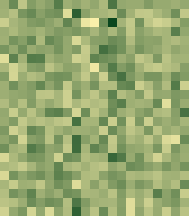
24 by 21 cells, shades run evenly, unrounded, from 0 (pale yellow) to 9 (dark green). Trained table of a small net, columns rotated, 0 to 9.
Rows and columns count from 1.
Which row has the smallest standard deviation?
4
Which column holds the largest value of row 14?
9
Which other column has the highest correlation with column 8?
13
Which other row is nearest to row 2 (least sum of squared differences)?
23
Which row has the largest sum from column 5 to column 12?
17
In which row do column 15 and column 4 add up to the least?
24
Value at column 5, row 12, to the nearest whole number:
3
